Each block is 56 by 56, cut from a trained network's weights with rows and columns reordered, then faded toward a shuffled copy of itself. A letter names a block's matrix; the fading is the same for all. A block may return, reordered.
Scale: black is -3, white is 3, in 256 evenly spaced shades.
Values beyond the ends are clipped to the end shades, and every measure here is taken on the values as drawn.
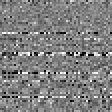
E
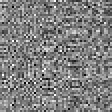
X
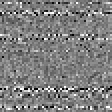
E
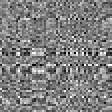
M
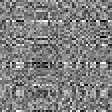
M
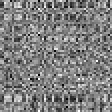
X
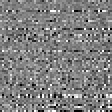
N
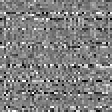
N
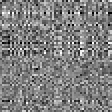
M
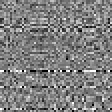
M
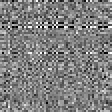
M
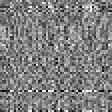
M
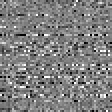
N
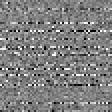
E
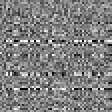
M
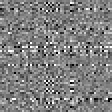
N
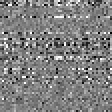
N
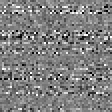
N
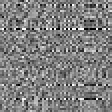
M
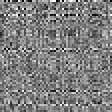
M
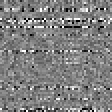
E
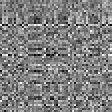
M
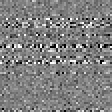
E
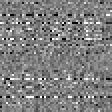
E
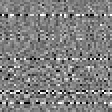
E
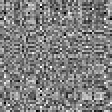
X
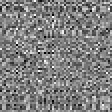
X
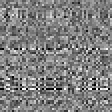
M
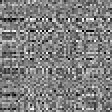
M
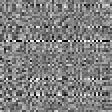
M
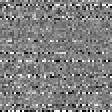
E
